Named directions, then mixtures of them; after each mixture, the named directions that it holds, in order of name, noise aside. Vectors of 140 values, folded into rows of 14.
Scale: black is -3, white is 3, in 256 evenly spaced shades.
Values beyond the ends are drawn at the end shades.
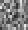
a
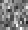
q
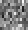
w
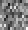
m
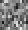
a, q.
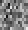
a, m.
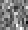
q, w.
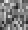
a, q.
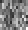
m, q.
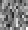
m, q.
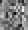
m, w.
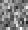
q.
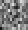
a, w.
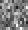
q.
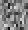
m, q.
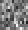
q.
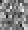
a, m, w.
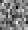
a, m, q.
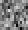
q.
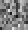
a, w.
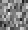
m, q, w.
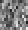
m, q.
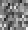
m.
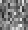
w.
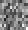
m.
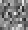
w.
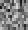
a.
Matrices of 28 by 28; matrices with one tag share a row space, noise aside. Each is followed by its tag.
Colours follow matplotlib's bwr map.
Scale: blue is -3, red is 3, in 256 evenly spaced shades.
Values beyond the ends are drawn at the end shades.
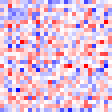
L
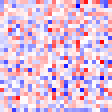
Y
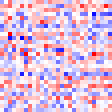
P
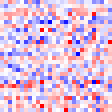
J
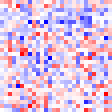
L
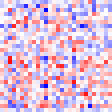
P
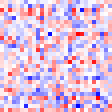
J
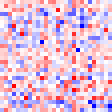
P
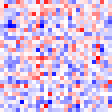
J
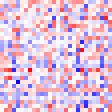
Y
